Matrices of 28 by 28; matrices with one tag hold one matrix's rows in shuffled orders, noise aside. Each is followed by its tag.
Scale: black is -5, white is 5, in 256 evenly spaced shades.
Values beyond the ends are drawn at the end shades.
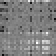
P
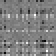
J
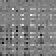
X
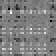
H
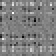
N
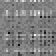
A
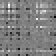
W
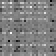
H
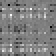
H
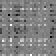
H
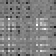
W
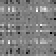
W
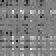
X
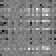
P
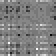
W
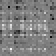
H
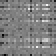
P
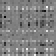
J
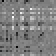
X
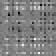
A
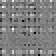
N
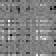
W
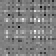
A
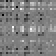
X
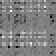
H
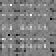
H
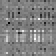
A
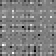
N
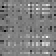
P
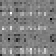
H
